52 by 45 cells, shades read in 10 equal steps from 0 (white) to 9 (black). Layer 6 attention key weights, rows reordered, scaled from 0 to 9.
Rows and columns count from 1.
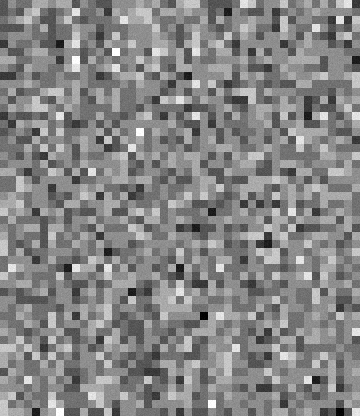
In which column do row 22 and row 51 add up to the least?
7
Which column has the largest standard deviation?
10
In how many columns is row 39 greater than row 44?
17
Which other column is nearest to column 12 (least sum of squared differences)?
42
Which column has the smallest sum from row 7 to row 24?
38
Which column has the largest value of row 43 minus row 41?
13
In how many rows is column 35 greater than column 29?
21
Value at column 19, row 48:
2
